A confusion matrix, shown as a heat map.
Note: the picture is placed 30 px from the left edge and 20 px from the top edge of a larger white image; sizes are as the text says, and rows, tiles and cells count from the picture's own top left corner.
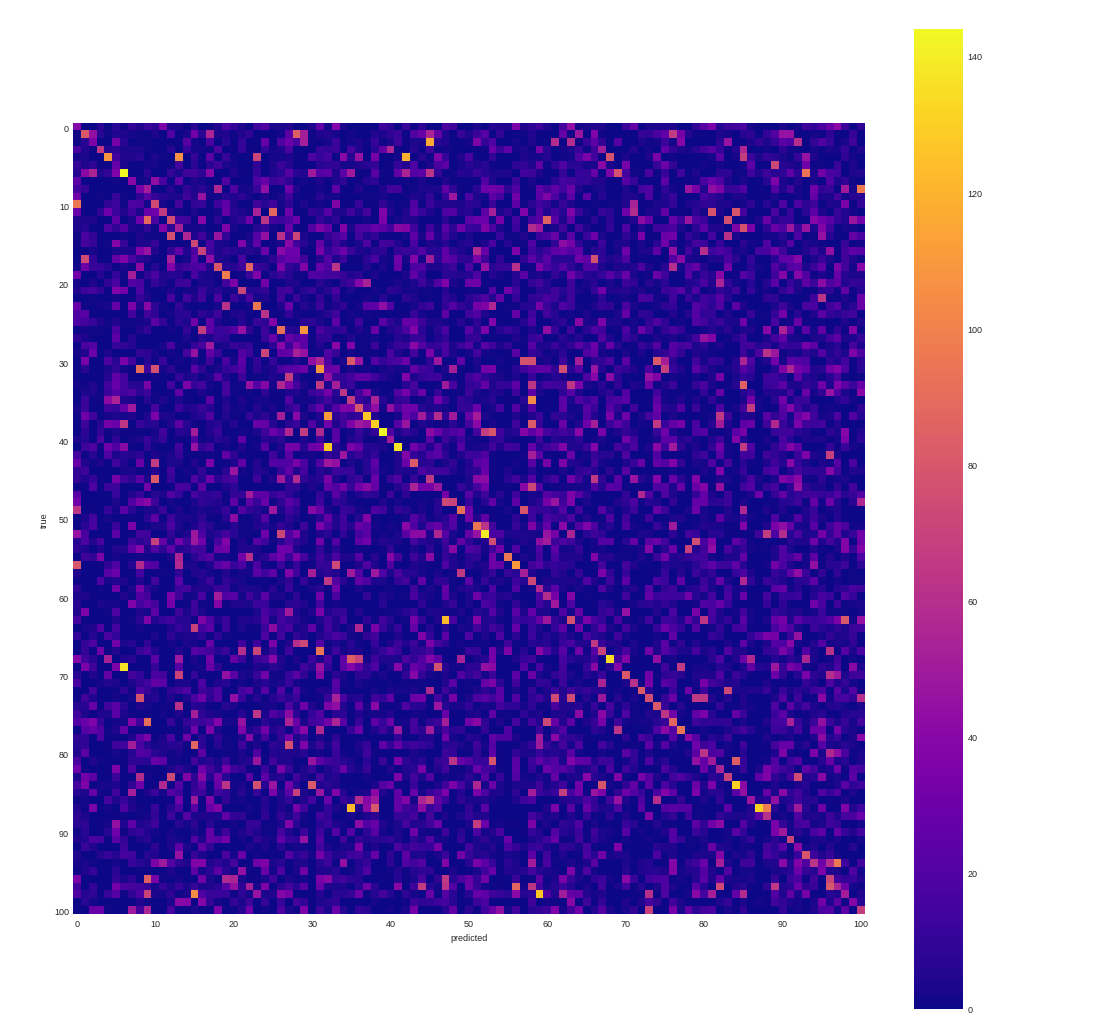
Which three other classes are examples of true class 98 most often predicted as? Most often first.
59, 15, 9
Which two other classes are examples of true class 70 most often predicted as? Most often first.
13, 96
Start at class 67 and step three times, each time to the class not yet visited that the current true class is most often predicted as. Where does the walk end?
100
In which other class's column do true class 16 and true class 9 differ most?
51
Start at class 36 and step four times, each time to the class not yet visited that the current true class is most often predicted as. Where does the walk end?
0
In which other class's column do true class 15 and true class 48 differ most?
47
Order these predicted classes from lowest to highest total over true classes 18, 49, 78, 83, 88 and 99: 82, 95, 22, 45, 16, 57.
82, 45, 57, 16, 95, 22
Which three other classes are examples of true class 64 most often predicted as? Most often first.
15, 36, 25
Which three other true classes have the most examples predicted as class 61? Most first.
73, 2, 48
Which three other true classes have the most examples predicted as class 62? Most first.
31, 85, 98
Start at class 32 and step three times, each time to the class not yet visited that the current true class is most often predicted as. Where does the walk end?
96
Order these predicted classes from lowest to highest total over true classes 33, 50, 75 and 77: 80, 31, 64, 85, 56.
56, 80, 64, 85, 31
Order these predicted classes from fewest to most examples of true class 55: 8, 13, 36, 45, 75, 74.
8, 74, 36, 75, 45, 13
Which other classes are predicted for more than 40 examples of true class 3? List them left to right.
40, 67, 85
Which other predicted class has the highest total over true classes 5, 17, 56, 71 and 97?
89
